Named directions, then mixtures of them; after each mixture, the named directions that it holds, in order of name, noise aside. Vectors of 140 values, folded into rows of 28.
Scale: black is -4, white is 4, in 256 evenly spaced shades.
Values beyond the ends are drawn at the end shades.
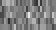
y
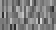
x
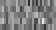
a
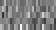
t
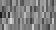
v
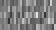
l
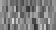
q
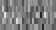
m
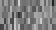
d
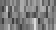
a, q, t.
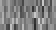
a, q.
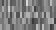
l, t.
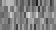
a, q, y.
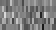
m.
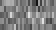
a, d, y.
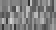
a, v, x.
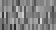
x.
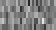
a.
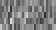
d, l, v.
